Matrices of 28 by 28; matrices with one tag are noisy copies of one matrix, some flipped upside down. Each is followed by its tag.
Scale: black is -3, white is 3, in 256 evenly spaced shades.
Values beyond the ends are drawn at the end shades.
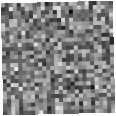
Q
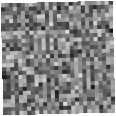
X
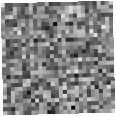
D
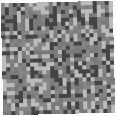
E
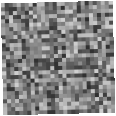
D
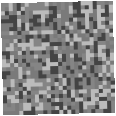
E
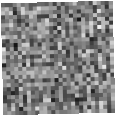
E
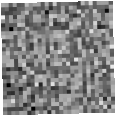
X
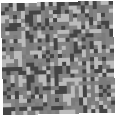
X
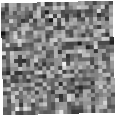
Q
